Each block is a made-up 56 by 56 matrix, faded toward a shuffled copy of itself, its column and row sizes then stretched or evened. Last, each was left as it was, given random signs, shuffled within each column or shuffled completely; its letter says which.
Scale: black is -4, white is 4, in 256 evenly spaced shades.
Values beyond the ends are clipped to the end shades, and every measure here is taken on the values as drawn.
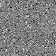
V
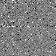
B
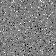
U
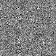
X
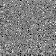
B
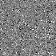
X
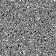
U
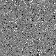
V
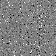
V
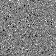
U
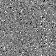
V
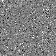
V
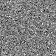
U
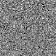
B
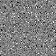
B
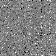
X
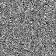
V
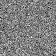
U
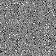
X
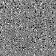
B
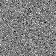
U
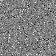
U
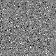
V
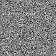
X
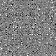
B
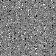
V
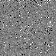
B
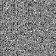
B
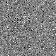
X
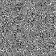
B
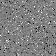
U
